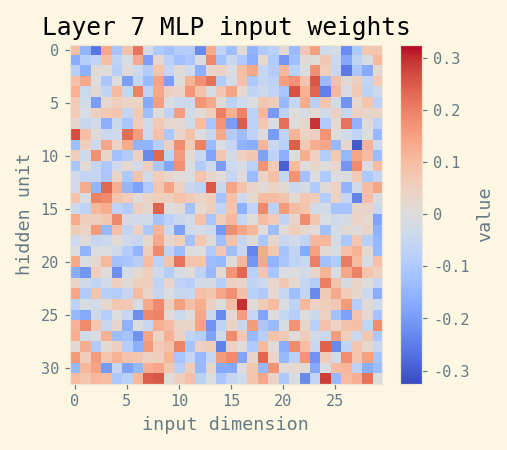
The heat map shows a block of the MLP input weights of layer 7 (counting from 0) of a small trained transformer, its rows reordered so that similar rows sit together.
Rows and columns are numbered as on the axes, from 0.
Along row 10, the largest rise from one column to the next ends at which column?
8
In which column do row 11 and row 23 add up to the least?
20
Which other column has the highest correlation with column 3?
28
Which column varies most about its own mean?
26
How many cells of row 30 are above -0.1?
19
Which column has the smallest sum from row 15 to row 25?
29
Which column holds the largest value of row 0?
6
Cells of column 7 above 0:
16
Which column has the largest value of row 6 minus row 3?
14
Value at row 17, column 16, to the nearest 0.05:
0.15
